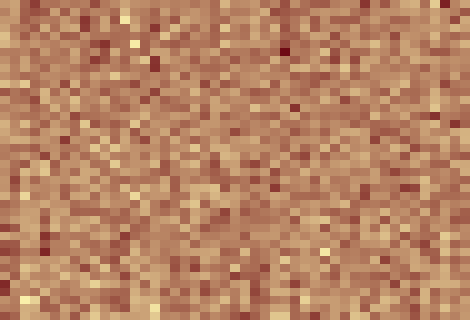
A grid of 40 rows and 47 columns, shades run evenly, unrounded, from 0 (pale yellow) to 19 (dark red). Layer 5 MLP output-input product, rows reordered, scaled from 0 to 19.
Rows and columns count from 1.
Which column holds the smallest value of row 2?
13
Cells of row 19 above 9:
17
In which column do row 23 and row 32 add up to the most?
2
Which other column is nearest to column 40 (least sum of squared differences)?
18
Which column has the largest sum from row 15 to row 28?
46
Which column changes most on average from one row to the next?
33
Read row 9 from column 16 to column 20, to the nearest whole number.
16 10 9 8 10
